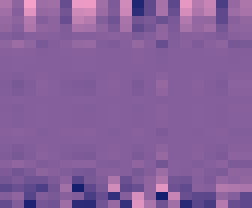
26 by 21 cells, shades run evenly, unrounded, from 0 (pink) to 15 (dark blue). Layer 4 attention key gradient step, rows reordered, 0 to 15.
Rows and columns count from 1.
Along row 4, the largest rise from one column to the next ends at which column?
12
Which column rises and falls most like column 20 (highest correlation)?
21
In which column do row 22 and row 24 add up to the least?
14
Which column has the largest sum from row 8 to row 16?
2
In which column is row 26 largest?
3
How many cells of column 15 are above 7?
24
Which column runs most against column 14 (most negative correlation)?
15
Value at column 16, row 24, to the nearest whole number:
10
